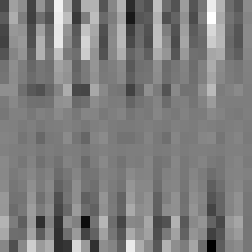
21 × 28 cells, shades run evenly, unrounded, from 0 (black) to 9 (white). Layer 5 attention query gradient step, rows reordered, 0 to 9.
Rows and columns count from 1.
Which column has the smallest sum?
15
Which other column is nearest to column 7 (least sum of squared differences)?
24
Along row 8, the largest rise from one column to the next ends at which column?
11
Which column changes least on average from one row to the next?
28
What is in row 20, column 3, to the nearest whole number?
4
